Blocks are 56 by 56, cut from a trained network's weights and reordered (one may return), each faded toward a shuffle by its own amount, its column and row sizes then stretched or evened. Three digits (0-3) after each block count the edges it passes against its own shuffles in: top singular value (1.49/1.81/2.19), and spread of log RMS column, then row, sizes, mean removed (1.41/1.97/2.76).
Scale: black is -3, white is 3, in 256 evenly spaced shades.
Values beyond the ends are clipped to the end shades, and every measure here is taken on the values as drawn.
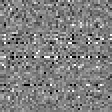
2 1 2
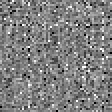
1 1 0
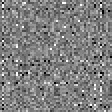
2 1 1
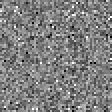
0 1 1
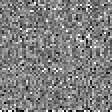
1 0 1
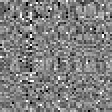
2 1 0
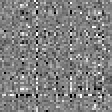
3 2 2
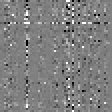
2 3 1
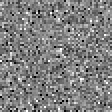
1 0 0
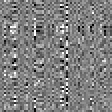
3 3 0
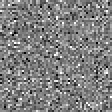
1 1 0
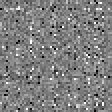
0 2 1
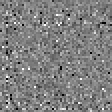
0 1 1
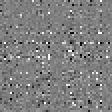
0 2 2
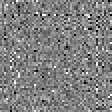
2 2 0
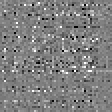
0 2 3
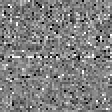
1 0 1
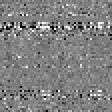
2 0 3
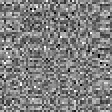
3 0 0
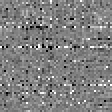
1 1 2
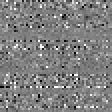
0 1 3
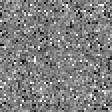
0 1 1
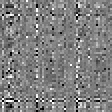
3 3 1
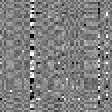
3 2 0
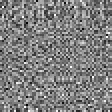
3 0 0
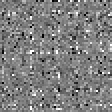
0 2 2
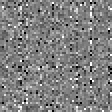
2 2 0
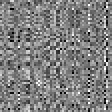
3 3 0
